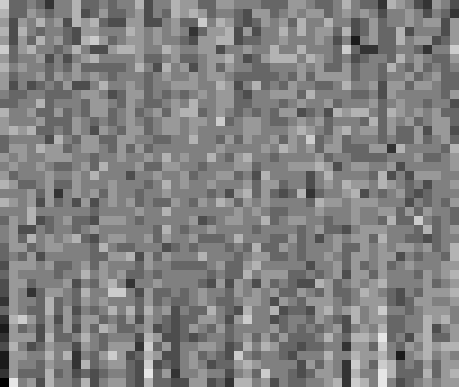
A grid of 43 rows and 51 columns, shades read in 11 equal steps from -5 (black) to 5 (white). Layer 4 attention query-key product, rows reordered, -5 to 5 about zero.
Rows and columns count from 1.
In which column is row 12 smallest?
51
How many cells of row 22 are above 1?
3
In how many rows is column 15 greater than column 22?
14
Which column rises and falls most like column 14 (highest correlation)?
13
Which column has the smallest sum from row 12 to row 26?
46
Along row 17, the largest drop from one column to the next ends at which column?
44
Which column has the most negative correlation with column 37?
33
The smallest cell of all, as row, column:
43, 1
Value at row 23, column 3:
0
